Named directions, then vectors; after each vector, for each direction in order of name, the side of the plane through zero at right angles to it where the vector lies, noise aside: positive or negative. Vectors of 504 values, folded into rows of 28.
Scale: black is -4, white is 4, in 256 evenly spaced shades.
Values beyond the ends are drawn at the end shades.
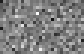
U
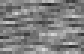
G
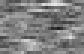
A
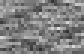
negative, negative, negative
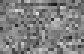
negative, positive, positive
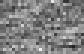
positive, positive, positive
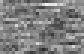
positive, negative, negative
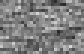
negative, negative, positive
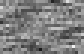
negative, negative, negative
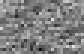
negative, negative, negative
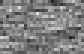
negative, negative, positive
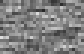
negative, negative, positive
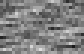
positive, positive, positive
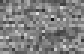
negative, negative, positive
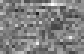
positive, negative, negative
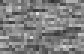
negative, negative, positive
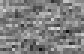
negative, negative, negative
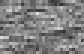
negative, negative, positive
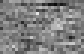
negative, positive, positive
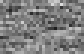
positive, positive, negative
